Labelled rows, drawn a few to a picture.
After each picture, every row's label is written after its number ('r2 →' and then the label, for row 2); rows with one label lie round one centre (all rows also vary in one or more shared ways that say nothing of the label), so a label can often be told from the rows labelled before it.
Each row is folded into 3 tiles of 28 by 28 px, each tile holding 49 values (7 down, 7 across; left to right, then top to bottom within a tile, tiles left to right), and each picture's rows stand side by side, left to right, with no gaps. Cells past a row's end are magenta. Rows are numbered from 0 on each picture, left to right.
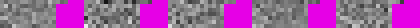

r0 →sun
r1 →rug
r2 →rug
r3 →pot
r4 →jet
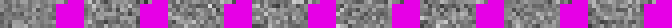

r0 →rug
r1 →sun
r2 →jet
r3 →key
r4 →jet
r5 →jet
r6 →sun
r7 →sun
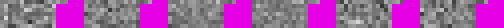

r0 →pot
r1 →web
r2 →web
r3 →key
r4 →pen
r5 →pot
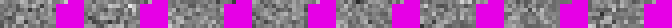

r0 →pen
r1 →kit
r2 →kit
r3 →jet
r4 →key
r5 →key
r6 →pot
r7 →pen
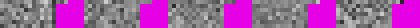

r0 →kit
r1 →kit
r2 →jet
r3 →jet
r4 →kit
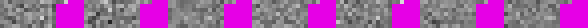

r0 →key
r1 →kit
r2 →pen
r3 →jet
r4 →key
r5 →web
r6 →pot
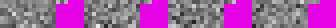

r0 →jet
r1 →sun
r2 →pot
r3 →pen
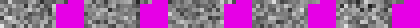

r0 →pen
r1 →rug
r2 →key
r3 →kit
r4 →jet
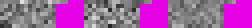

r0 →sun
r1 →pen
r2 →pot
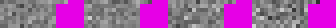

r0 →key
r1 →pot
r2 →sun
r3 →web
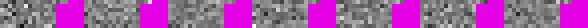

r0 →pot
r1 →pot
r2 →key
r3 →rug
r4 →pot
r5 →sun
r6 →jet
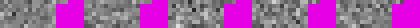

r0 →key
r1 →sun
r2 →pen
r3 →web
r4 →rug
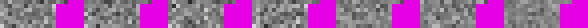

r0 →kit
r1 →key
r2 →sun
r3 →pot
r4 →pot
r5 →rug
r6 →kit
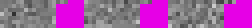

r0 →key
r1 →rug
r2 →kit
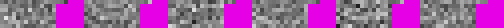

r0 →pot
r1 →sun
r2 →pot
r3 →pen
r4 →kit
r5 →jet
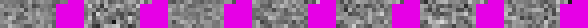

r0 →web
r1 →pot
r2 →kit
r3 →pen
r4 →jet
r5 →pen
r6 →web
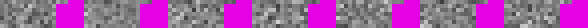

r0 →pen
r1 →key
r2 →web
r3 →web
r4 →web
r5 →pen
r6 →jet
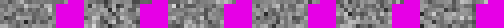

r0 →kit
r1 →kit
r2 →key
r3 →web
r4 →pen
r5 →pot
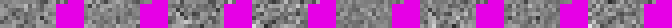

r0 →web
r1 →rug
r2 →pen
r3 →jet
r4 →sun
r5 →sun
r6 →rug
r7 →key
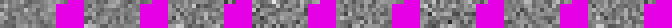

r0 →key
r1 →pen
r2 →web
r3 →pot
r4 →jet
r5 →web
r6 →jet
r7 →web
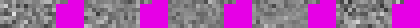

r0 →web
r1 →pen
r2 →kit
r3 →kit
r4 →pen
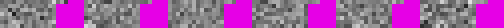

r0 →key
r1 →pot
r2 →rug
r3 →kit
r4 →jet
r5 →key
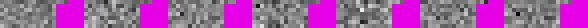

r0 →pen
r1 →pen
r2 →key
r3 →kit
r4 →pot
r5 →web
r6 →key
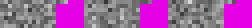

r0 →key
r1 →web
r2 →kit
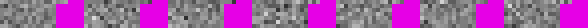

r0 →jet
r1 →web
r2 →pot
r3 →jet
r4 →rug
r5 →kit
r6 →sun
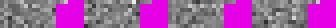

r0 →pot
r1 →web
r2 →pot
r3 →jet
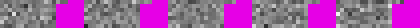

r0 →kit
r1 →pot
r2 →key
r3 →jet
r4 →key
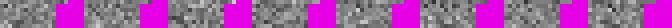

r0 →jet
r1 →rug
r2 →pen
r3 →jet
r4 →key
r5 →kit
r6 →rug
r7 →kit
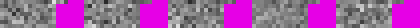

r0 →jet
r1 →rug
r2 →web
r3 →pen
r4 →pot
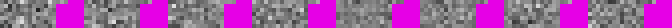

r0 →pen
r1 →key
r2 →key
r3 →rug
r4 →rug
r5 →jet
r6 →web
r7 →key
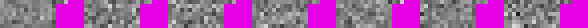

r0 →kit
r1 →pot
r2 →sun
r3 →pen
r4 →pen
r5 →pot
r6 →key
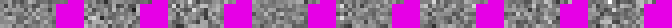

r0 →jet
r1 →pen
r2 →kit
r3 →rug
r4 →pot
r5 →web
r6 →kit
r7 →pot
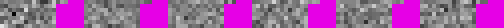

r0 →pen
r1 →sun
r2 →web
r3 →key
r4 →pot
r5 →kit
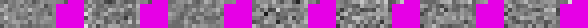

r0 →pot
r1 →key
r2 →key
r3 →sun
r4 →pen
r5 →pen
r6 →pot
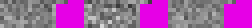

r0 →pen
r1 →key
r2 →pot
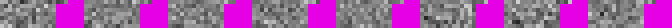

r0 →web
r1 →sun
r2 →key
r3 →jet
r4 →key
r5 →kit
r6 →web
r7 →key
